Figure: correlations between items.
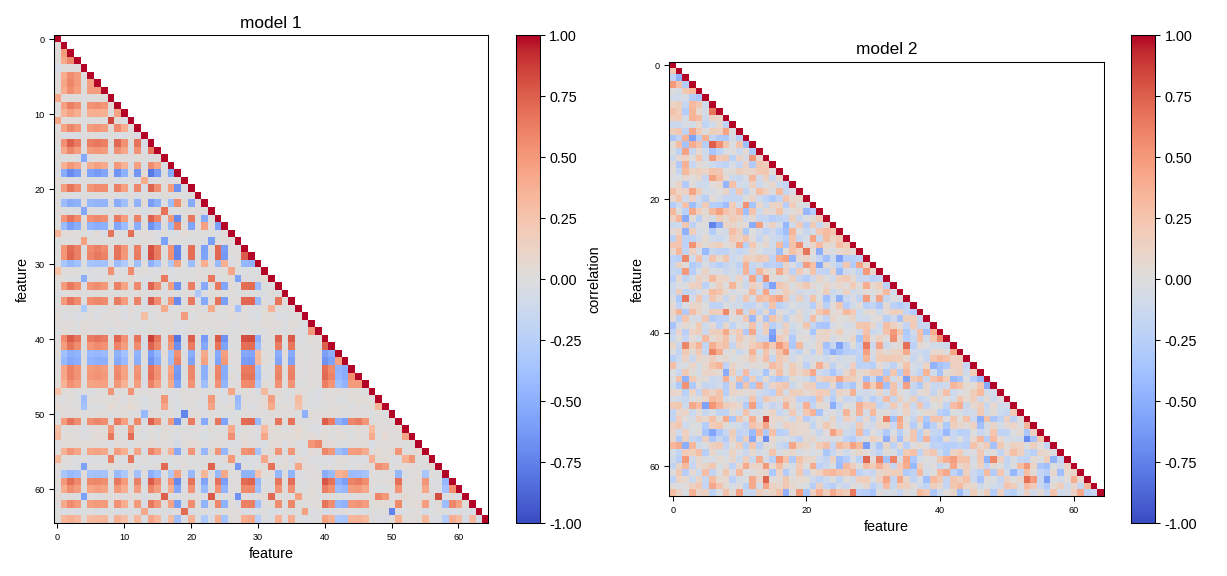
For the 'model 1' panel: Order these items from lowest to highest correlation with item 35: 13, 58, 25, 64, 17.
25, 58, 13, 64, 17
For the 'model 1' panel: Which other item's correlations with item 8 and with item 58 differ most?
11
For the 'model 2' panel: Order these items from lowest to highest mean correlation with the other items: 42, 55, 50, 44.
55, 50, 44, 42
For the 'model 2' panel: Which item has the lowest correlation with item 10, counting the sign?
48
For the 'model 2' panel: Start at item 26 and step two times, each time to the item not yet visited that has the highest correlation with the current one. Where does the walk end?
11
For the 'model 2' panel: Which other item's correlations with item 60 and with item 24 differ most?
6
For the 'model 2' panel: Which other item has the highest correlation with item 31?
59
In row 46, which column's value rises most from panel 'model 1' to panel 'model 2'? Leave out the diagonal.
18
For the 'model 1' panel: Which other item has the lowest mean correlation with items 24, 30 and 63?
50
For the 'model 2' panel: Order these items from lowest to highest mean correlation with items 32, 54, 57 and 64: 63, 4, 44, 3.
44, 4, 63, 3
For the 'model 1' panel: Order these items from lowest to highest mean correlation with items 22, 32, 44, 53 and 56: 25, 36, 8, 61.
25, 36, 61, 8
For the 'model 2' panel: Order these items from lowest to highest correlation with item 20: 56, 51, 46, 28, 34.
34, 56, 46, 51, 28
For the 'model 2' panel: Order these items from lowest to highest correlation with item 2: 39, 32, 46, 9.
32, 9, 39, 46
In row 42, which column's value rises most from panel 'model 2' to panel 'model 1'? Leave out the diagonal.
25
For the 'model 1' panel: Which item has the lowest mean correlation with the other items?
18
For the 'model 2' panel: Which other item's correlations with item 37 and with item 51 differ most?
61
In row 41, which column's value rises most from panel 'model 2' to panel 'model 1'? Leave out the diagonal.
15
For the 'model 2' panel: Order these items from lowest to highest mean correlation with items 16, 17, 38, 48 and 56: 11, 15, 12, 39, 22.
12, 39, 22, 15, 11
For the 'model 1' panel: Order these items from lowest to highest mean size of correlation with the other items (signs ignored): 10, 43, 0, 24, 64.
0, 64, 10, 43, 24
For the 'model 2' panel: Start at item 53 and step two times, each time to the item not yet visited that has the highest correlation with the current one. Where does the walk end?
62
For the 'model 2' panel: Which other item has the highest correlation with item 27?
64
